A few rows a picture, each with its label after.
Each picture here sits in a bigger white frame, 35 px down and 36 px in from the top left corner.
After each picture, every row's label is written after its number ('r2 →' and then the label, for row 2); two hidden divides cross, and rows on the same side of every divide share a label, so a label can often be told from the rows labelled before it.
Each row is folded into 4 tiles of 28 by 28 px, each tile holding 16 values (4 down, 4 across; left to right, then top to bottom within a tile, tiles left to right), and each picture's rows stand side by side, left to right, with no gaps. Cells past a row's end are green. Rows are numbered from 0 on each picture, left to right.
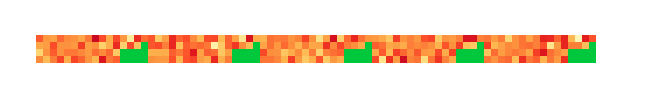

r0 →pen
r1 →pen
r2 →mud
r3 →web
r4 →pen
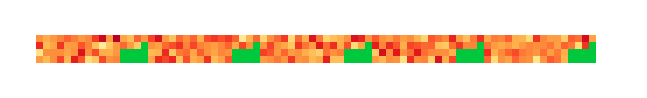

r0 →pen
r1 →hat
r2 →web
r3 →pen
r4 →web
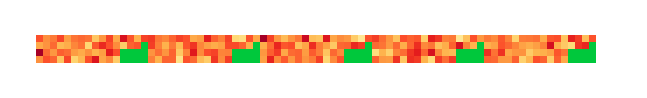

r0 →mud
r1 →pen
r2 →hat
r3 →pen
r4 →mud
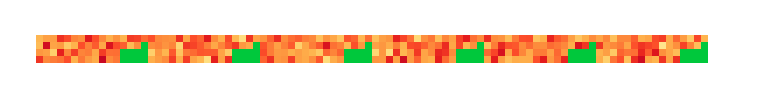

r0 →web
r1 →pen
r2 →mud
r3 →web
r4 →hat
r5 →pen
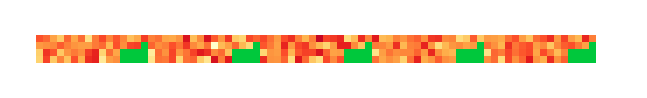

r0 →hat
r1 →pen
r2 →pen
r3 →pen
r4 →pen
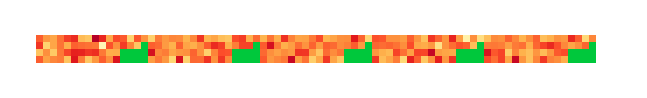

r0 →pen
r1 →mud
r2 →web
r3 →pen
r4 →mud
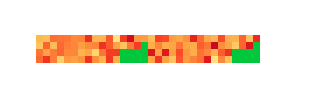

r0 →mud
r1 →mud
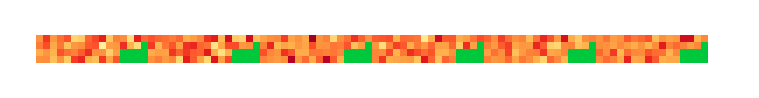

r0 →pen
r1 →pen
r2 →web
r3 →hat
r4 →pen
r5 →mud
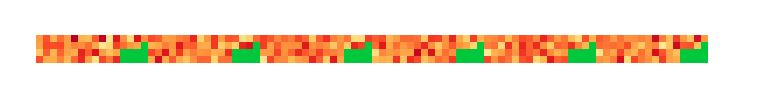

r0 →pen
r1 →hat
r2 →hat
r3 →pen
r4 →pen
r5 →pen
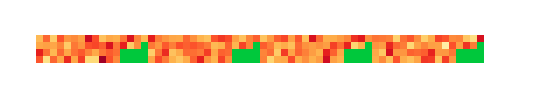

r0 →web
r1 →hat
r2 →web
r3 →hat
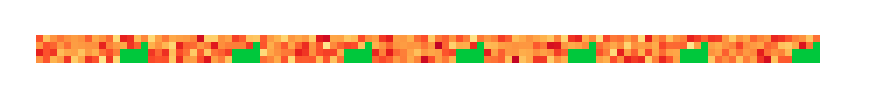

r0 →mud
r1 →mud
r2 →pen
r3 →mud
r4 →mud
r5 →web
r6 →hat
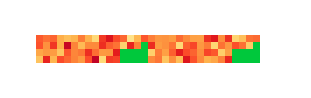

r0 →hat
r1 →pen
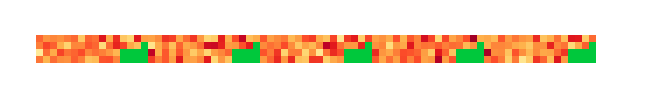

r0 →pen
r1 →mud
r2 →mud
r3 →web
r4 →mud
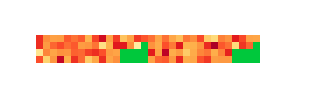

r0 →pen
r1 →mud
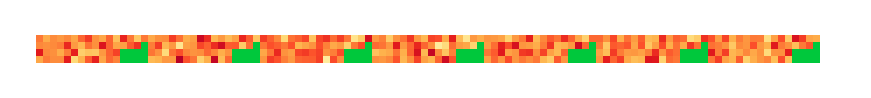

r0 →mud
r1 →web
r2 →hat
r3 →pen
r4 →hat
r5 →hat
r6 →mud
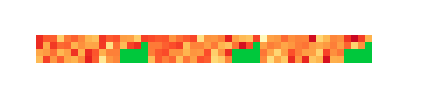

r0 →hat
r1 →hat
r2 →web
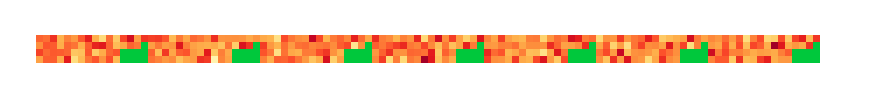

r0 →mud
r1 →hat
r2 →web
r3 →hat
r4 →mud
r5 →web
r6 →mud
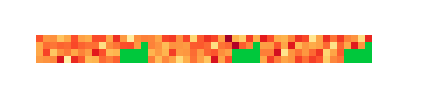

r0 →pen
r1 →pen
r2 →hat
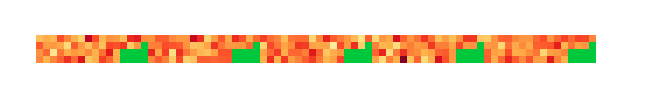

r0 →web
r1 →mud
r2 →hat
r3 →web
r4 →web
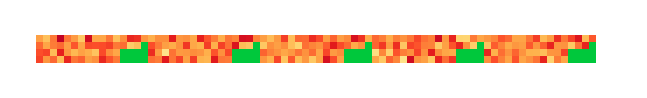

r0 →web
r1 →web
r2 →web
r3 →pen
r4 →mud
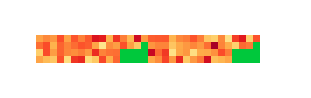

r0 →pen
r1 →mud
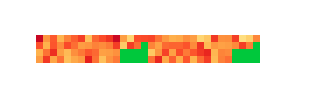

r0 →hat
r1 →hat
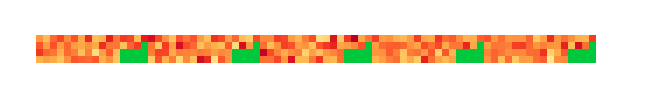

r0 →mud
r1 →hat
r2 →mud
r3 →hat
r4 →hat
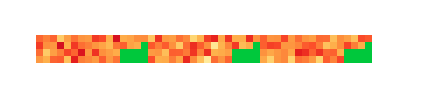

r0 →pen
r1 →pen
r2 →pen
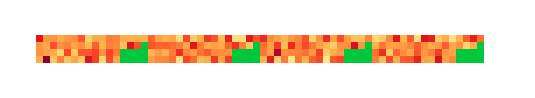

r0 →hat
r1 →pen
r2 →hat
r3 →web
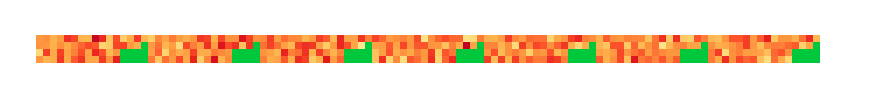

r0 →pen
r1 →web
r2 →pen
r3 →hat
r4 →web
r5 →pen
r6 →web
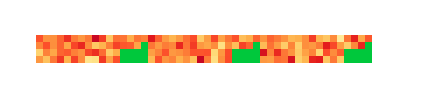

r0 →pen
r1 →hat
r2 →mud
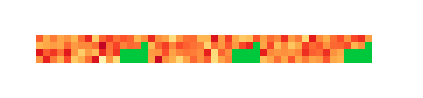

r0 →mud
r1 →hat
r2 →web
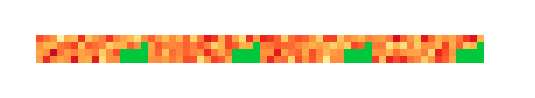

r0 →hat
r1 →pen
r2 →hat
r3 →web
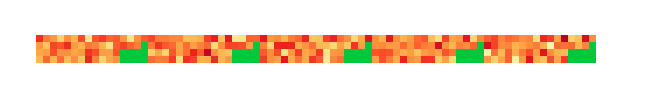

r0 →hat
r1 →pen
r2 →hat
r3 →mud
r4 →pen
